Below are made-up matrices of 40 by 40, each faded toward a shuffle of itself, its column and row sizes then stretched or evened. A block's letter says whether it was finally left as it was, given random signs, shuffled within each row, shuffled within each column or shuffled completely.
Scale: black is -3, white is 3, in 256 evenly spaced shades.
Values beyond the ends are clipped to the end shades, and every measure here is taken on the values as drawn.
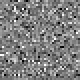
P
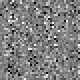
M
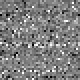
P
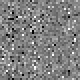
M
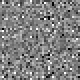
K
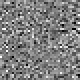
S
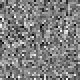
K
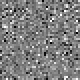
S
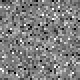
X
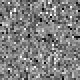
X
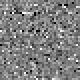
P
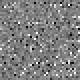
P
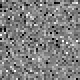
X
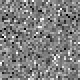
X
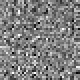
S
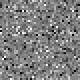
P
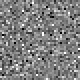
X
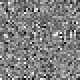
S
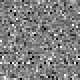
P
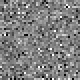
P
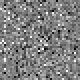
M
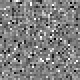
X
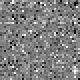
K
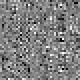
S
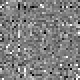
K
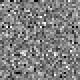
P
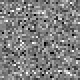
X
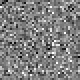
P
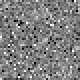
X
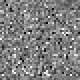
P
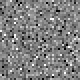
X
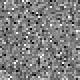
X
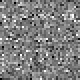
P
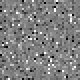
X
